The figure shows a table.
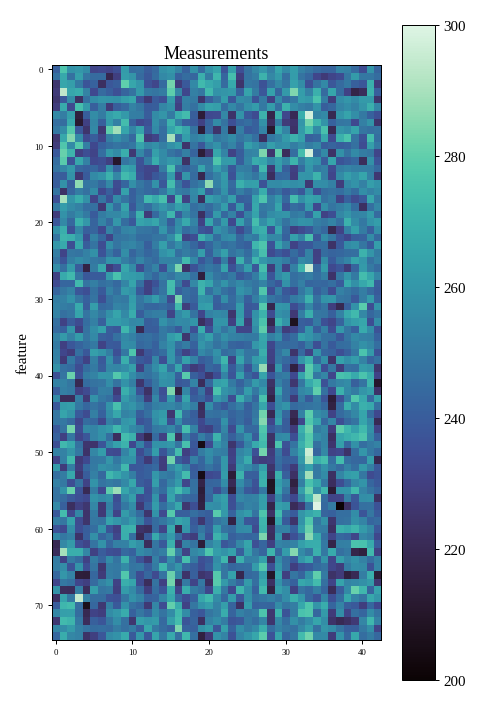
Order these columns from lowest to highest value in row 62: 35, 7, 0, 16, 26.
0, 16, 26, 7, 35
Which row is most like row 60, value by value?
48
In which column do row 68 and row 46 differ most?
42
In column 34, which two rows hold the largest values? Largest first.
57, 56
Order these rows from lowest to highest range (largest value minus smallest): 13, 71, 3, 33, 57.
13, 71, 33, 3, 57
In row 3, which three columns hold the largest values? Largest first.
1, 31, 15
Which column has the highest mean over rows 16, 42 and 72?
15
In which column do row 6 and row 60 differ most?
16
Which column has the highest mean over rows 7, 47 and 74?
33
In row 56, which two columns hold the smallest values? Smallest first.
19, 42
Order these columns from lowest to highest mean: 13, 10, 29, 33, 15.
13, 10, 29, 15, 33
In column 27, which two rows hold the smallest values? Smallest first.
9, 51
